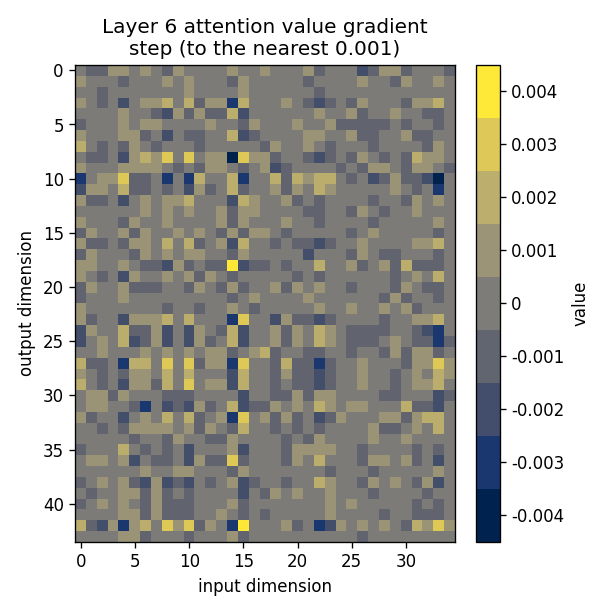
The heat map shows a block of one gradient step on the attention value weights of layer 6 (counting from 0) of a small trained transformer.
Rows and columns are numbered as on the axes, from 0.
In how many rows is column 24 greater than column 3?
2
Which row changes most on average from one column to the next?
42
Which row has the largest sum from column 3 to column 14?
8
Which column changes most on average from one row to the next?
14
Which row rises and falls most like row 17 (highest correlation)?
13
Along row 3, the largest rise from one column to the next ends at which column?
15
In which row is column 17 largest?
26
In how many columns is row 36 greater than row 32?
11
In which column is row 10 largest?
4
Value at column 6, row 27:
0.002
